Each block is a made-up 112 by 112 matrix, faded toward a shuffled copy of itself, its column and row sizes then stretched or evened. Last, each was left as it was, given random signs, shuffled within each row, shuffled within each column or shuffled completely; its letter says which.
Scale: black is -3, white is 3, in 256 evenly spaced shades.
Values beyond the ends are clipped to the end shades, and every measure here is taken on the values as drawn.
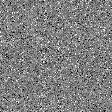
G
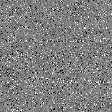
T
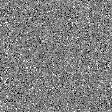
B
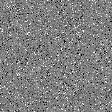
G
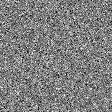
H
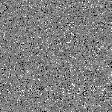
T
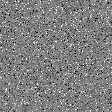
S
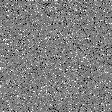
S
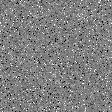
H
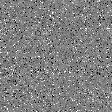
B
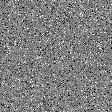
H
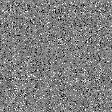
B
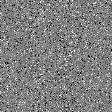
G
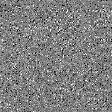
T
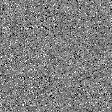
T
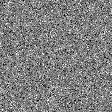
H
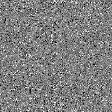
T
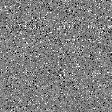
T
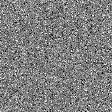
G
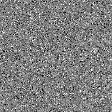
B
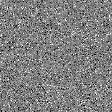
T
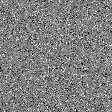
H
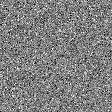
H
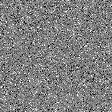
S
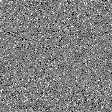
S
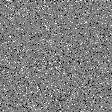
S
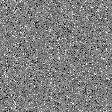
G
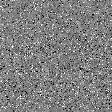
S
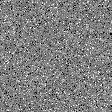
H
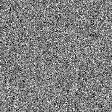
G
